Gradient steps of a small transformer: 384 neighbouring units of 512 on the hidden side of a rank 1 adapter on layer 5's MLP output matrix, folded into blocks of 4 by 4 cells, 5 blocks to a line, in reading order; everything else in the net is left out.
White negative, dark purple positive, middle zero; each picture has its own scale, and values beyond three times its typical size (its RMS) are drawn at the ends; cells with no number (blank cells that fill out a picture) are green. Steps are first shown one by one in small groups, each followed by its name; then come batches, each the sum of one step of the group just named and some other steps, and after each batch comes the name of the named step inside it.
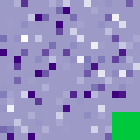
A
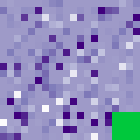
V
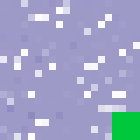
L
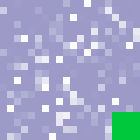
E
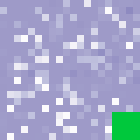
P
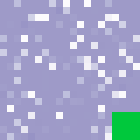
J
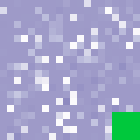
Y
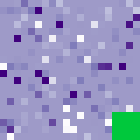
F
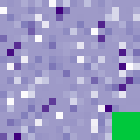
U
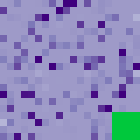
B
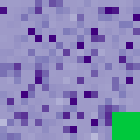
V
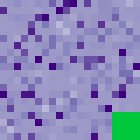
B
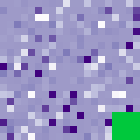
L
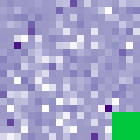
P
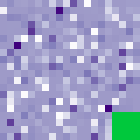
U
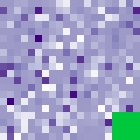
J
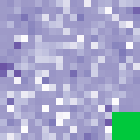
P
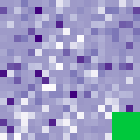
F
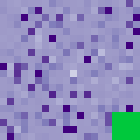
V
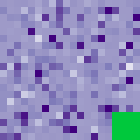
U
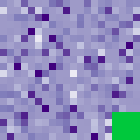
A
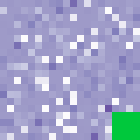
Y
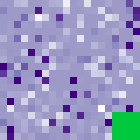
J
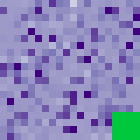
V
